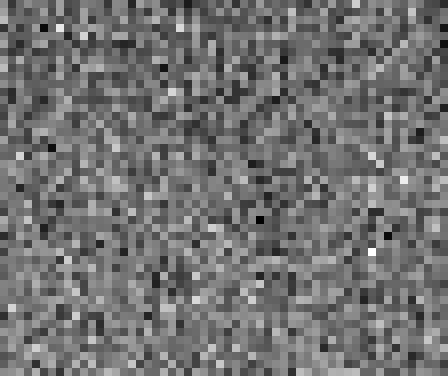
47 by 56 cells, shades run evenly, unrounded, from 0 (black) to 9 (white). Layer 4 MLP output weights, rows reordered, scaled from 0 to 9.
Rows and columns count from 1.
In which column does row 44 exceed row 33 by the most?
5
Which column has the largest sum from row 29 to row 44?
28
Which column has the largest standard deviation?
47
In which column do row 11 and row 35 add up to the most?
25
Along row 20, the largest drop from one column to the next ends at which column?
4
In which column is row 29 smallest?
6
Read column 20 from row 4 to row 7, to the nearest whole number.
2 5 4 4
